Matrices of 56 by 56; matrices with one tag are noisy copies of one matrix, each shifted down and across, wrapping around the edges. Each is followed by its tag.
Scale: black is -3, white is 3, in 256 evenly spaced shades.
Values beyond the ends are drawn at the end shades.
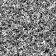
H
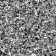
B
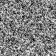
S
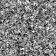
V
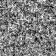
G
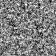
V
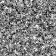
H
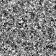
S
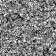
B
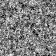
G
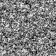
H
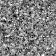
V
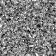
V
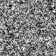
V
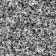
G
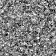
V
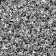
H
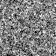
S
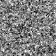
B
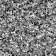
H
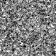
V
